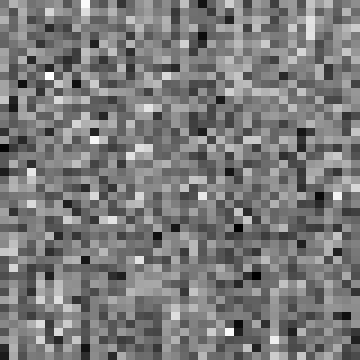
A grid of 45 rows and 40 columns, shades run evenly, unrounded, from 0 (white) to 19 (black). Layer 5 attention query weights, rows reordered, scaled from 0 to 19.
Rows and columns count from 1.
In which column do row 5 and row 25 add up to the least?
38
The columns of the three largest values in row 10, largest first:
32, 37, 15
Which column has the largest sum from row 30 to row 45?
10
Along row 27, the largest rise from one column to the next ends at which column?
28
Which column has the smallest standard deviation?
30
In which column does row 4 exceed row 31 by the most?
2
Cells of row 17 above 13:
10
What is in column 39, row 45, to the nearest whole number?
14
